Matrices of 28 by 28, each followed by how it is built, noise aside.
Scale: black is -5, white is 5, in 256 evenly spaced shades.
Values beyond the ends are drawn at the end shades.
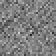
Hankel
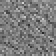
Toeplitz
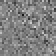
upper triangular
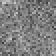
smooth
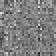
low rank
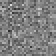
low rank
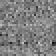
uneven rows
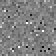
sparse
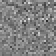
upper triangular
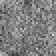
smooth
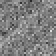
Hankel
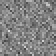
Toeplitz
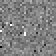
sparse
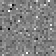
sparse
